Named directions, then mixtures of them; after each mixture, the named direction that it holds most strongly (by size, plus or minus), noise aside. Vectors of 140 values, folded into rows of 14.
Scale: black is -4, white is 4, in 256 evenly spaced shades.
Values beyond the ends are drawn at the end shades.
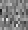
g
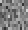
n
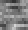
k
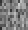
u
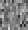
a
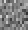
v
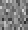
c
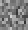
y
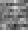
k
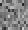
n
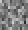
y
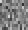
n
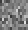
y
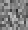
y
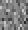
c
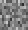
v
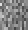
n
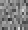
c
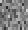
n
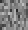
u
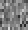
a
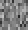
a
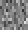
c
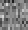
a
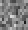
y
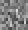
y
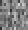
u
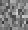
y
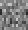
g
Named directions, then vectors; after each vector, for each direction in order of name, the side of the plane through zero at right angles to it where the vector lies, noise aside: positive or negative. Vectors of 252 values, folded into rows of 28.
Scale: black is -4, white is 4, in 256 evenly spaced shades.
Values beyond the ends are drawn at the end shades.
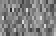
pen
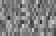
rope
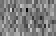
negative, negative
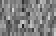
positive, negative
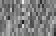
negative, positive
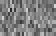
positive, positive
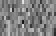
negative, positive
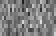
positive, negative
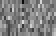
positive, negative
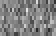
positive, positive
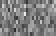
negative, negative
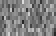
negative, positive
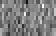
positive, negative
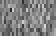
positive, negative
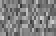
positive, positive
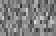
positive, positive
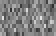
positive, positive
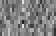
negative, positive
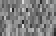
negative, positive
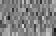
negative, positive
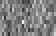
positive, negative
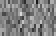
positive, negative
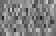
negative, negative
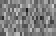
negative, negative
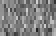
positive, positive
